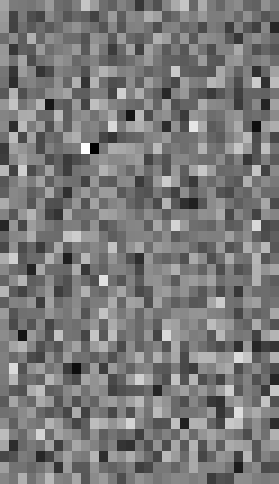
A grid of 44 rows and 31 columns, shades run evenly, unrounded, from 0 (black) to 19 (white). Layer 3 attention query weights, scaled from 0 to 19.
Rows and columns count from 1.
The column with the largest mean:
11
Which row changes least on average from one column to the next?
22
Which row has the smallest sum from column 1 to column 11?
2
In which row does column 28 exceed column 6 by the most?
42
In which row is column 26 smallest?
3
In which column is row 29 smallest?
27
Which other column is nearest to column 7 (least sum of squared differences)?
17
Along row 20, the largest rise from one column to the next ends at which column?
8
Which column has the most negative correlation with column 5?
28
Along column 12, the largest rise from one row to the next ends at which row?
26
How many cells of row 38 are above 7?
24
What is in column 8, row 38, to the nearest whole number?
5
